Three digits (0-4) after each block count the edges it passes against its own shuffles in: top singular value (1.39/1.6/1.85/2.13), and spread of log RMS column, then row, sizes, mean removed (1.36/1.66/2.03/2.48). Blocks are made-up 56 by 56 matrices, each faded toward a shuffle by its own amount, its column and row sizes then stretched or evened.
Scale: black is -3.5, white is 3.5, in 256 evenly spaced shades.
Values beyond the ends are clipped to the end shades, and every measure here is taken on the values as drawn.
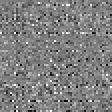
1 1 4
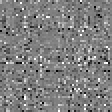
3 2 3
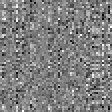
4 4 0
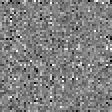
0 3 2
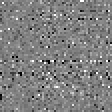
3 2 3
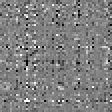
2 4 4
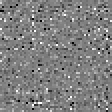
1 1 2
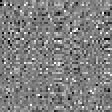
4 0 2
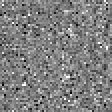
1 2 0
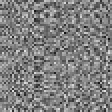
4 2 1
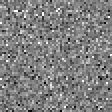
0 0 1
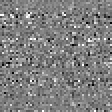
0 2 4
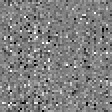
1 3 1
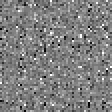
0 3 1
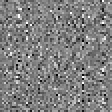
3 3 1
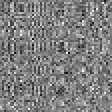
4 3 1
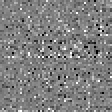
2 1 3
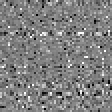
4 0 2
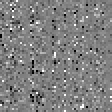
1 4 1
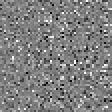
3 2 0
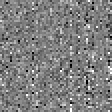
0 4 0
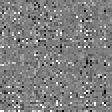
1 3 3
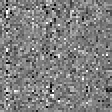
2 3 1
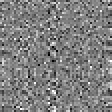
4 3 0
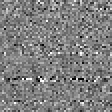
2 1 4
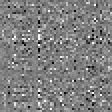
3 4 2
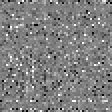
0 1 3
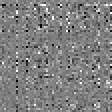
1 4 3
